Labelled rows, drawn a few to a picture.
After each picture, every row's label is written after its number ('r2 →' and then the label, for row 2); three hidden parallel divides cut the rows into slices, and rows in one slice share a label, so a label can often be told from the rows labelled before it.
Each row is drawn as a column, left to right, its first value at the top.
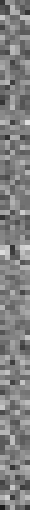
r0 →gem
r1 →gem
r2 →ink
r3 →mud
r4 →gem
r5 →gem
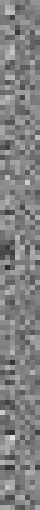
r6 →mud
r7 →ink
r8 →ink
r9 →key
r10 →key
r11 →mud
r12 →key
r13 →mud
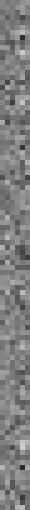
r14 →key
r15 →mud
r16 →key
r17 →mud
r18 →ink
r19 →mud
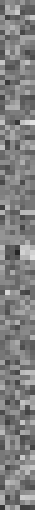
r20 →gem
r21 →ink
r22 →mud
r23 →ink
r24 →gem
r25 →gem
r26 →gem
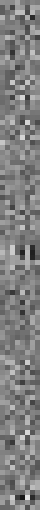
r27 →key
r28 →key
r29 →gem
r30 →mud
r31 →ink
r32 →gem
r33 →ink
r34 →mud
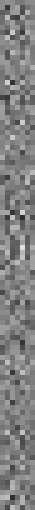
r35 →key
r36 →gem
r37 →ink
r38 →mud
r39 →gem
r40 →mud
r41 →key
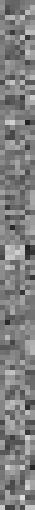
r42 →mud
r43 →gem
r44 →gem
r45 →key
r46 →gem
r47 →ink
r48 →ink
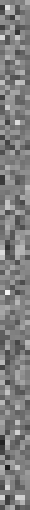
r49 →gem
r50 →ink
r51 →mud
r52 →gem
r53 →key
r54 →mud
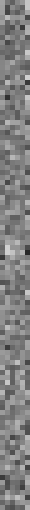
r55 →mud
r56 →gem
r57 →key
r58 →key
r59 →key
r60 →ink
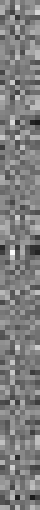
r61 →ink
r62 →mud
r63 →gem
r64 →ink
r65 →key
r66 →mud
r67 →ink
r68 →ink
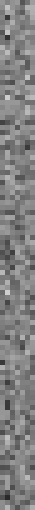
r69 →mud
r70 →ink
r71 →mud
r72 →key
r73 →key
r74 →mud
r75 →mud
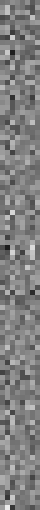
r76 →mud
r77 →ink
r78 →gem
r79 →mud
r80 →mud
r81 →key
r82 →gem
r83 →mud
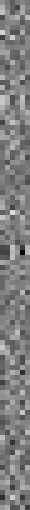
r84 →ink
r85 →mud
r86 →gem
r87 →key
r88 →ink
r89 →key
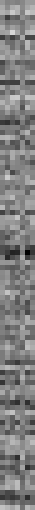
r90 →ink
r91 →ink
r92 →ink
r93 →ink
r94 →key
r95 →ink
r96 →ink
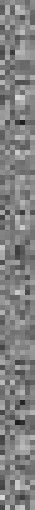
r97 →gem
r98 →mud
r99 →key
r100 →ink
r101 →ink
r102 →mud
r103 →mud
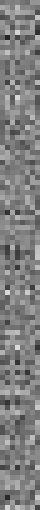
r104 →mud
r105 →ink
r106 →key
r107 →ink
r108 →mud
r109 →mud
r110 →mud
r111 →gem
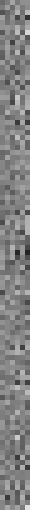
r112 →key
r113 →mud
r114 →key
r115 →ink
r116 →key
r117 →ink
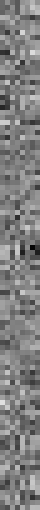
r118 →gem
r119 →gem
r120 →mud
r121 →gem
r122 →ink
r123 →mud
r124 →ink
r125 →ink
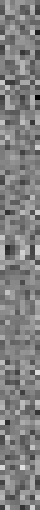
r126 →gem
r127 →ink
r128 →mud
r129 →mud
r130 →gem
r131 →key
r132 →ink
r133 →gem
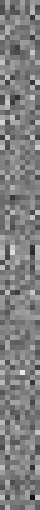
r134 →gem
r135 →ink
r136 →gem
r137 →key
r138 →key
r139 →key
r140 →ink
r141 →gem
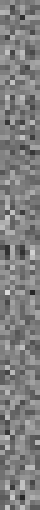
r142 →mud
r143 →ink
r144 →gem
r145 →mud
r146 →ink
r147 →key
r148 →gem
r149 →key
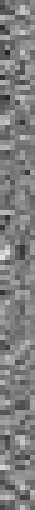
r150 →gem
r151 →gem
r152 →key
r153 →mud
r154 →ink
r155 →mud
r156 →key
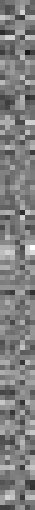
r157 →gem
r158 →gem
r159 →gem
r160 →mud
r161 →ink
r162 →gem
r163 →gem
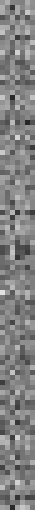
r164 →ink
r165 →mud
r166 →gem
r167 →ink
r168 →mud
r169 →ink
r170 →mud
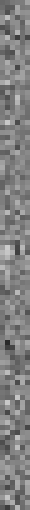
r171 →key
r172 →gem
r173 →key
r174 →ink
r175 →key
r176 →mud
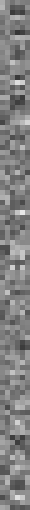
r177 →mud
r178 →mud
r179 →gem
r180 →gem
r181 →gem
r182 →key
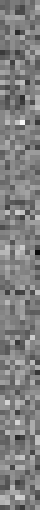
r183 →key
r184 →gem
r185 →mud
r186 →gem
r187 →gem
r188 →mud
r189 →key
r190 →ink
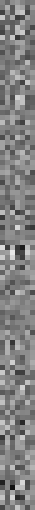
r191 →gem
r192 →mud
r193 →gem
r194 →ink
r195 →ink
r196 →gem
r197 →key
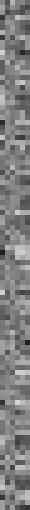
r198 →ink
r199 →key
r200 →mud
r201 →gem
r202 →gem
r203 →gem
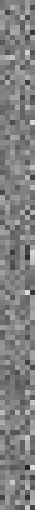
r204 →mud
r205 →key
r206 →mud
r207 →mud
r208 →key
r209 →ink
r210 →gem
